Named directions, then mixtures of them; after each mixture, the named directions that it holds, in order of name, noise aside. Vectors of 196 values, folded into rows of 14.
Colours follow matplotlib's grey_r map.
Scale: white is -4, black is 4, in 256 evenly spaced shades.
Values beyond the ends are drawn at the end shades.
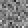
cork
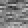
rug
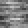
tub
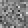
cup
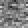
cork, rug.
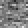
cork, rug.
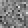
cup.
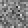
cup.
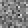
cork, cup.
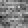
cup, tub.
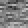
rug.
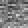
cup, rug.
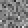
cork.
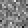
cork.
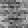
cork, tub.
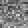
cup, rug.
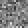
cork, rug.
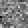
cup, tub.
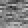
rug.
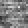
cup, tub.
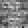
cork, tub.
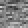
rug.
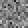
cork.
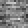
cork, tub.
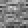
rug.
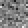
cork, rug.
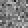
cork, tub.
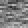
rug.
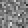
cork, cup.
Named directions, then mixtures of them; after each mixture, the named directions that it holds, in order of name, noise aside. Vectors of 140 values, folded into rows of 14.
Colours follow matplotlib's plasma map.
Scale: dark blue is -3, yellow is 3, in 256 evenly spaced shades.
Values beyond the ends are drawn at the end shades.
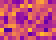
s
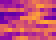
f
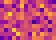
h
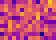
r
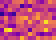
f, s.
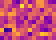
h, s.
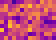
r, s.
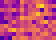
f, h.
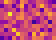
h.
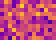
h, r.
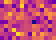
h.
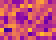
s.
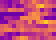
f.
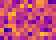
h, s.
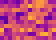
f, s.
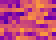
f, s.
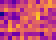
f, r.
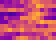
f.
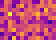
h, r.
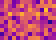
h, r.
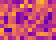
s.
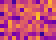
r.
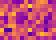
s.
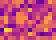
s.
